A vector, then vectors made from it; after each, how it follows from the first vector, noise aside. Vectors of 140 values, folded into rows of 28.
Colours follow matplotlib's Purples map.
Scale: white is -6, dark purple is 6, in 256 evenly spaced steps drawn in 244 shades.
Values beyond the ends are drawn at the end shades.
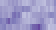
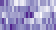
reversed, negated, scaled up.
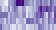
reversed, scaled up.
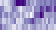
reversed, scaled up.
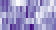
reversed, negated, scaled up.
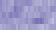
wrapped around, shrunk.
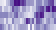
reversed, scaled up.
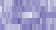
wrapped around, negated.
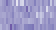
reversed, negated, partly zeroed.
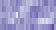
wrapped around, negated.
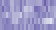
wrapped around, negated.
